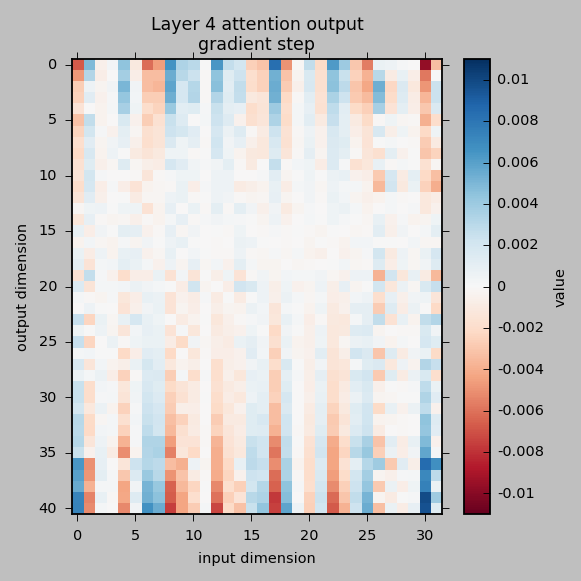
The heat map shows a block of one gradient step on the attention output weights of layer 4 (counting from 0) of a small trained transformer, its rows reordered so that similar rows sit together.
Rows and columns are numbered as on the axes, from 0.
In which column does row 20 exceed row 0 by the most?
30
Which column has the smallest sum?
17
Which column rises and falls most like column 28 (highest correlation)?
26
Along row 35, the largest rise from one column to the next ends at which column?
18
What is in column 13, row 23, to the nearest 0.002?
0
